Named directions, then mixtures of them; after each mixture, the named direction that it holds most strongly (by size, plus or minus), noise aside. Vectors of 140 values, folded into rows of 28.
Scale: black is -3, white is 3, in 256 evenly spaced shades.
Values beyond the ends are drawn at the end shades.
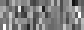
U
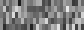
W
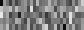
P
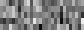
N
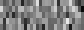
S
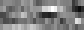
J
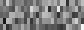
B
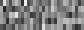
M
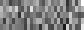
P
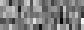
N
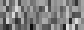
W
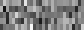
M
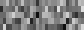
B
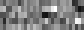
J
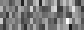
S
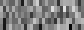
S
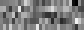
J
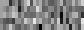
N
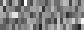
M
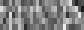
S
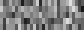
S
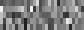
S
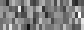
U
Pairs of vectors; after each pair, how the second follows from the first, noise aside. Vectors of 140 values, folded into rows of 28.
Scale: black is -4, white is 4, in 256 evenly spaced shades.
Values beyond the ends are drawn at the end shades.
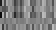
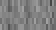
wrapped around, shrunk.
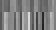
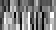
scaled up.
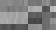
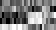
negated, scaled up.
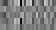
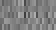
wrapped around, shrunk.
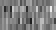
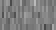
wrapped around, shrunk.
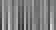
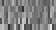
sign-scrambled.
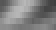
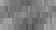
wrapped around, shrunk.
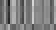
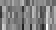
reversed, negated.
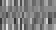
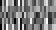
scaled up.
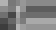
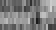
reversed, negated.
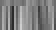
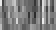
reversed, negated.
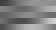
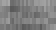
wrapped around, shrunk.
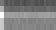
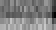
reversed, negated.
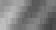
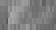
wrapped around, shrunk.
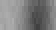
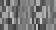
sign-scrambled.
